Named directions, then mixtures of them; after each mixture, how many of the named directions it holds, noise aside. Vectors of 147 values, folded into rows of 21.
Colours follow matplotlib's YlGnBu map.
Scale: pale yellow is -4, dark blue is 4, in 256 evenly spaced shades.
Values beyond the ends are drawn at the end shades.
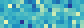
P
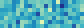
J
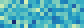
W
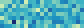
one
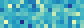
one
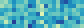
three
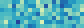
two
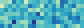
two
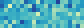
three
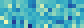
two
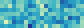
three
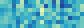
two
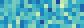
one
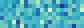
two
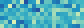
two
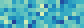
three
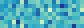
two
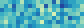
two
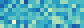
one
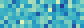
two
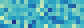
two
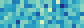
one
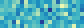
two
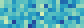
three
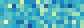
two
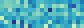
three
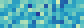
two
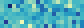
one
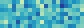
two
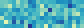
two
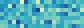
three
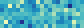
one
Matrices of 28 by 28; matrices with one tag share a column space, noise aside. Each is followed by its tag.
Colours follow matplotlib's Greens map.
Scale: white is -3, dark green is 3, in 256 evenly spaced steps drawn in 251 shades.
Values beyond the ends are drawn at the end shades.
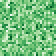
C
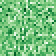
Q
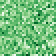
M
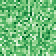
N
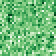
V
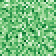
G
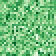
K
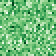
C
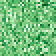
G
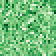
C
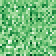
M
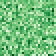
M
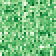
V
